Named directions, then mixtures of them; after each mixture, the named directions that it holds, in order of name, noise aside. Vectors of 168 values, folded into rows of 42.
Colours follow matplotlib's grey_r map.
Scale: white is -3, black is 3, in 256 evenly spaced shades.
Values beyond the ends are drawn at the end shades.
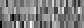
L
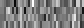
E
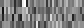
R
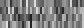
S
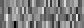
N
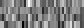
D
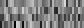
D, L, N.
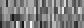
L.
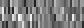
R, S.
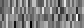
N, S.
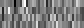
E, R.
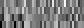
L, N, R.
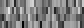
D, E, L.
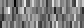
E, L, R.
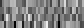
D, N.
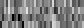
L, R, S.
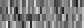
S.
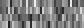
S.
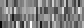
L.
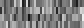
D, R, S.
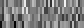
L, N, R.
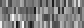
L.
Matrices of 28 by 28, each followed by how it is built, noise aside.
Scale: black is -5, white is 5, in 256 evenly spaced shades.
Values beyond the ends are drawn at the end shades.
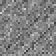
Hankel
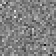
banded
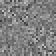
block diagonal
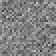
Hankel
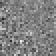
lower triangular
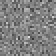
blocks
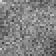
smooth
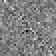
banded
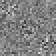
block diagonal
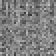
blocks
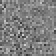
lower triangular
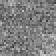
smooth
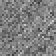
Hankel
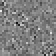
block diagonal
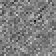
Hankel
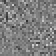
block diagonal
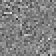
block diagonal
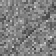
Hankel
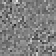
block diagonal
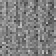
blocks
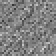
Hankel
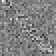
banded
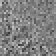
lower triangular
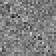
banded
